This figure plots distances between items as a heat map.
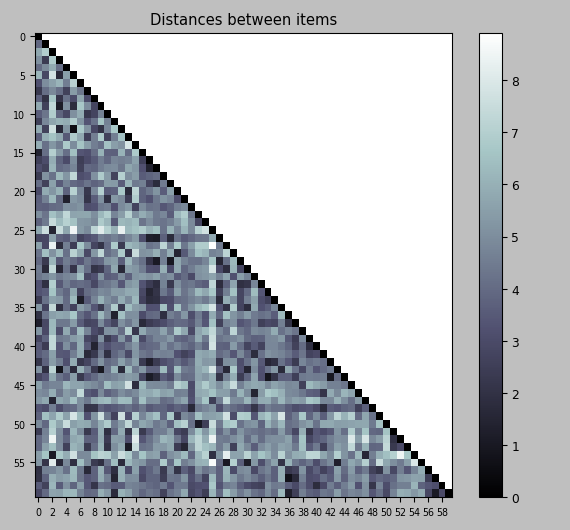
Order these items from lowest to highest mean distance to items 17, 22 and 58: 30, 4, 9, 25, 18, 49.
30, 18, 9, 4, 49, 25
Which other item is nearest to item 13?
53
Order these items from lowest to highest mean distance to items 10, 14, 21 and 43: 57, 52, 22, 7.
7, 22, 52, 57
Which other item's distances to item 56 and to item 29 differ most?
49
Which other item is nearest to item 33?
44
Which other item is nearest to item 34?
6
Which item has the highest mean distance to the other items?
25
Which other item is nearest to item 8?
40
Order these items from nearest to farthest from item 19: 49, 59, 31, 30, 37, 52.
30, 37, 59, 31, 52, 49
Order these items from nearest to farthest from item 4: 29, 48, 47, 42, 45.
42, 48, 29, 47, 45
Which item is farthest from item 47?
52
